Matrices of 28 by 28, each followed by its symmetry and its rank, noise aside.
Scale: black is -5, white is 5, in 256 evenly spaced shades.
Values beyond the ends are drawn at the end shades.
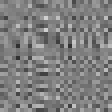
antisymmetric, rank two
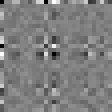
symmetric, rank one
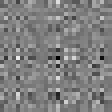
no symmetry, rank two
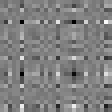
symmetric, rank one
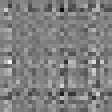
antisymmetric, rank two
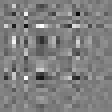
no symmetry, rank two
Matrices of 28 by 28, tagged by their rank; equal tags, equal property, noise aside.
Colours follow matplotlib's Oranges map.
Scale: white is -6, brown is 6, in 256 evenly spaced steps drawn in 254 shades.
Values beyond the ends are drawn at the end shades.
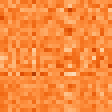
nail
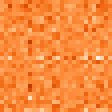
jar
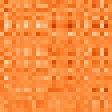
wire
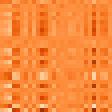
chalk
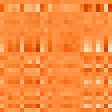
chalk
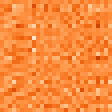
jar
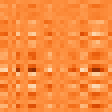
chalk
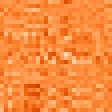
jar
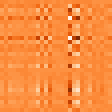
chalk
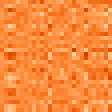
wire
